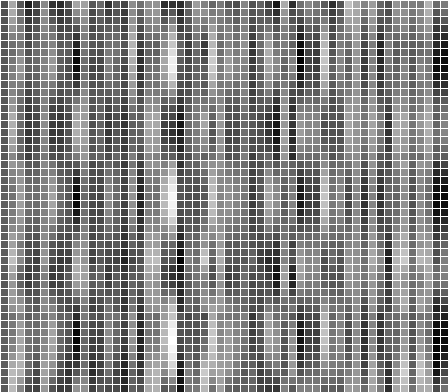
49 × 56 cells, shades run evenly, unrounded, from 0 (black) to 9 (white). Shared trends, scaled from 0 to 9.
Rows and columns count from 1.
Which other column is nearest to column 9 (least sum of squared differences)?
12
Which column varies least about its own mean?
1
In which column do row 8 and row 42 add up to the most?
22
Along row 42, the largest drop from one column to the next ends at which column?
23
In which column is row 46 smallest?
55
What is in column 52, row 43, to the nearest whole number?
3
